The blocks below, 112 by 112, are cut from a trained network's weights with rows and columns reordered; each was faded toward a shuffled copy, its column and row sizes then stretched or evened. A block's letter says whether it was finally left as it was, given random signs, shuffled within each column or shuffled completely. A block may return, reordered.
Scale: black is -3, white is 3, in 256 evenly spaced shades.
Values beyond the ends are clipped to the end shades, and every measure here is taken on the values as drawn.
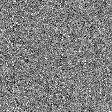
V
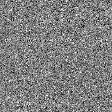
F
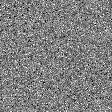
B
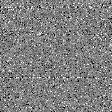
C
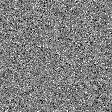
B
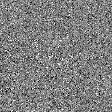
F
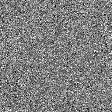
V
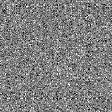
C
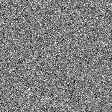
B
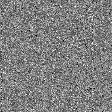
V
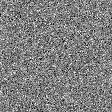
B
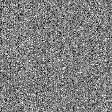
V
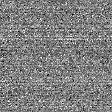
C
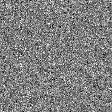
V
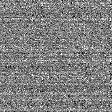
C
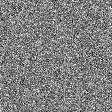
B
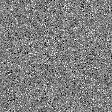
V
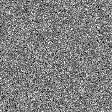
V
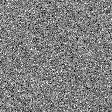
B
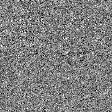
F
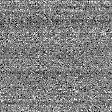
C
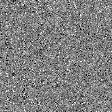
F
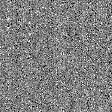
V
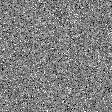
B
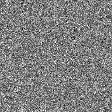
V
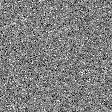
B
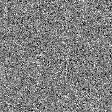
V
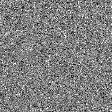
F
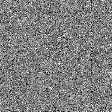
F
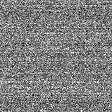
C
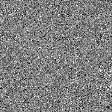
F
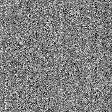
V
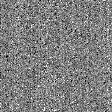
V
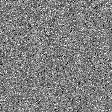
B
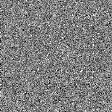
F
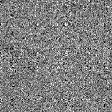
C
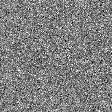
V
